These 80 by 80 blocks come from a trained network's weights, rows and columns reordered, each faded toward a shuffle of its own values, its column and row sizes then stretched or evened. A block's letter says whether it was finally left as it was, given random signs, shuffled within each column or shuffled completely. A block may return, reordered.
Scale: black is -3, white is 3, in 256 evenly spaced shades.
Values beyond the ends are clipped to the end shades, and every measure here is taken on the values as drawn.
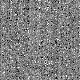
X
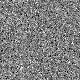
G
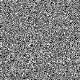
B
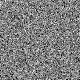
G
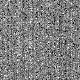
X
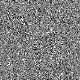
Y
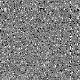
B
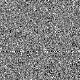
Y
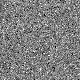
G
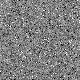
G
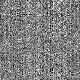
B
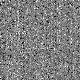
X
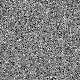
G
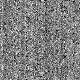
X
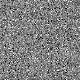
Y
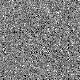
Y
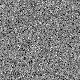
G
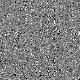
Y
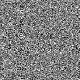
B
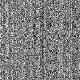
B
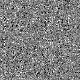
Y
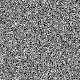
X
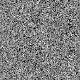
X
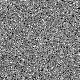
G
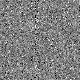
X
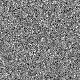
G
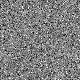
G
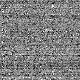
B
